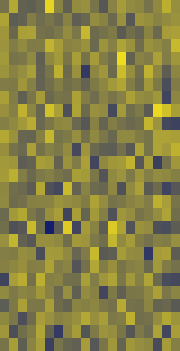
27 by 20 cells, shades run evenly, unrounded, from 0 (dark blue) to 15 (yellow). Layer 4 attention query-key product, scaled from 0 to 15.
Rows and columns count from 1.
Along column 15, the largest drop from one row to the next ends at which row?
26
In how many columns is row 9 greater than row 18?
12
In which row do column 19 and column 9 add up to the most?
9
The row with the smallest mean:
15
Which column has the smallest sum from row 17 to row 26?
20
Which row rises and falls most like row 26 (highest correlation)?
8
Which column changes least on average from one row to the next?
16
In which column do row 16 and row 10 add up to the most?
18
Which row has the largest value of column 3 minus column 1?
22
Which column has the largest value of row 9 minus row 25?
3
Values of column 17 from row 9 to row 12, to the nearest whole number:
5 12 7 7
